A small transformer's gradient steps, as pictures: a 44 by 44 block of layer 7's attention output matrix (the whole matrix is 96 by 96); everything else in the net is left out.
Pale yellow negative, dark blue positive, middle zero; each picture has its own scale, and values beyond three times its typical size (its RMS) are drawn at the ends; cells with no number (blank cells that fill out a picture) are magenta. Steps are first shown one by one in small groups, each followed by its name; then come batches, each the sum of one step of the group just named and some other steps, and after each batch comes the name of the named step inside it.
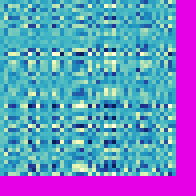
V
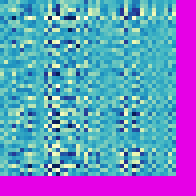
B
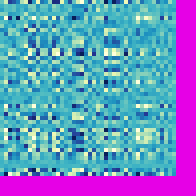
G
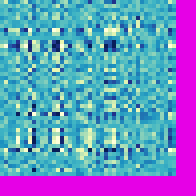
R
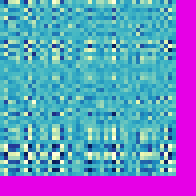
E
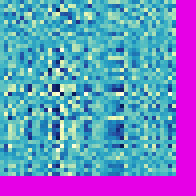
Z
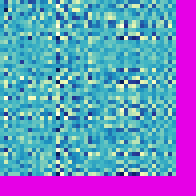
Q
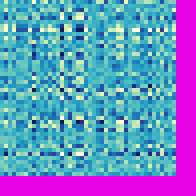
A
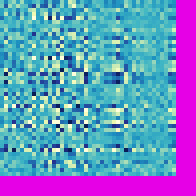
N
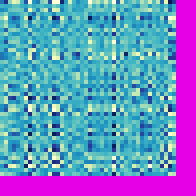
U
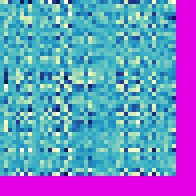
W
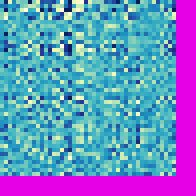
E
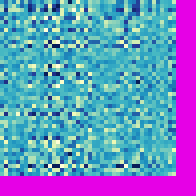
B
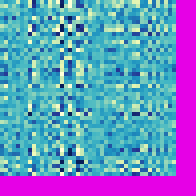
B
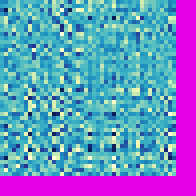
U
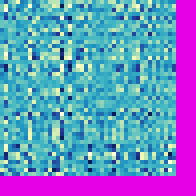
E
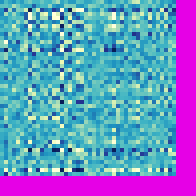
R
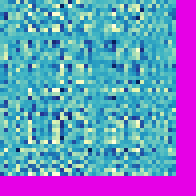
R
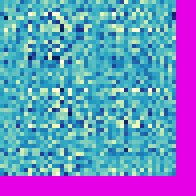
A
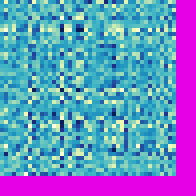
A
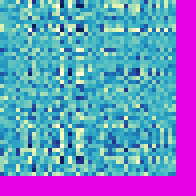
V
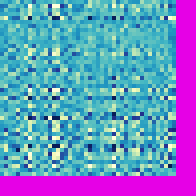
U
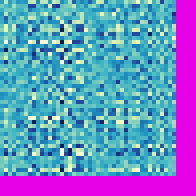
A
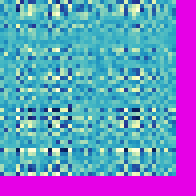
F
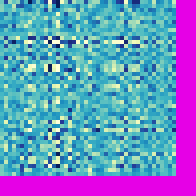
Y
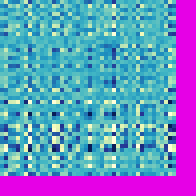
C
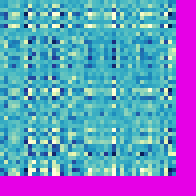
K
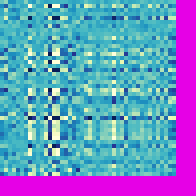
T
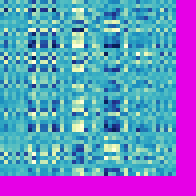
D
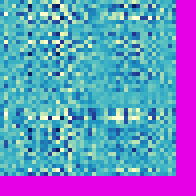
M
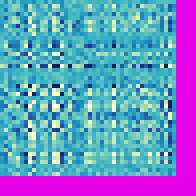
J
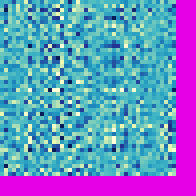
C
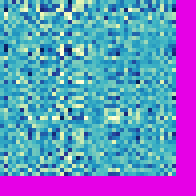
M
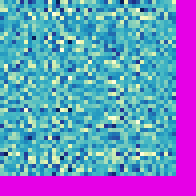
Y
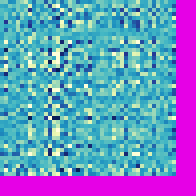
T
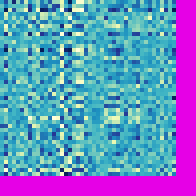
M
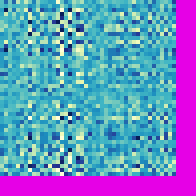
M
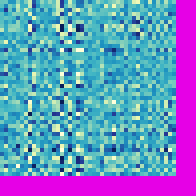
C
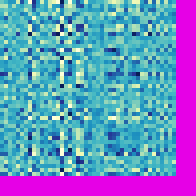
M
